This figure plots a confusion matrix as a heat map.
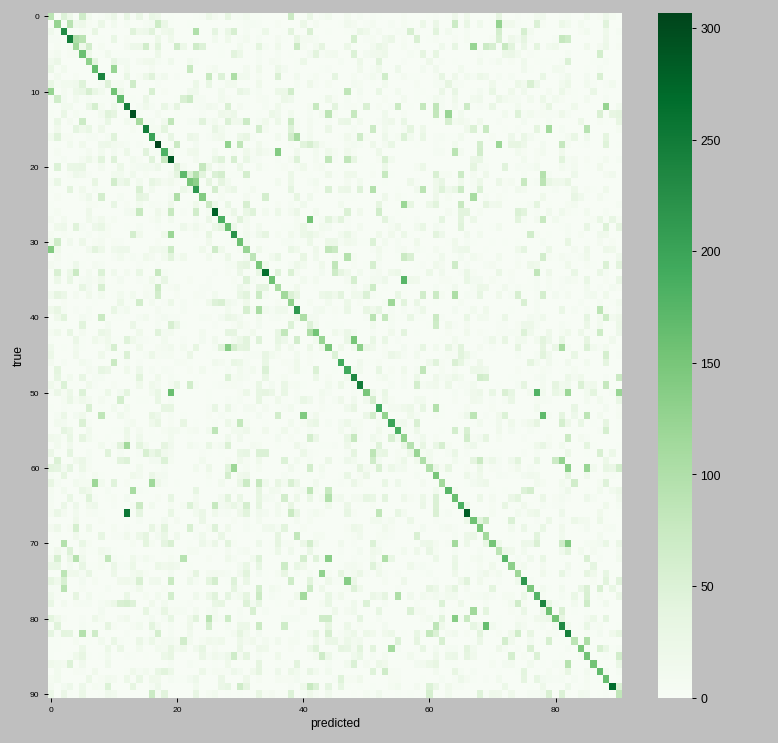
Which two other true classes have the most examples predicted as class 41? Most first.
27, 42
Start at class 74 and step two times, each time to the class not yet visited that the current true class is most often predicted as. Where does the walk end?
48
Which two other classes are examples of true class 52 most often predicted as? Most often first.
61, 6
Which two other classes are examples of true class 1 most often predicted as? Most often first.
71, 3
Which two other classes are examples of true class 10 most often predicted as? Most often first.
0, 47
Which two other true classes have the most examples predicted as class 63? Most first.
13, 14
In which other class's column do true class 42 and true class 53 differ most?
78
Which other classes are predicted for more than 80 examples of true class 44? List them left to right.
28, 49, 81
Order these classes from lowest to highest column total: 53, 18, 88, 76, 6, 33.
76, 6, 18, 53, 88, 33
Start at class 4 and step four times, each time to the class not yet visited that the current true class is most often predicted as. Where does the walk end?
33
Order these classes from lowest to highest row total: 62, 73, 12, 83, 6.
6, 73, 83, 62, 12
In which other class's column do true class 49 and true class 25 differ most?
56
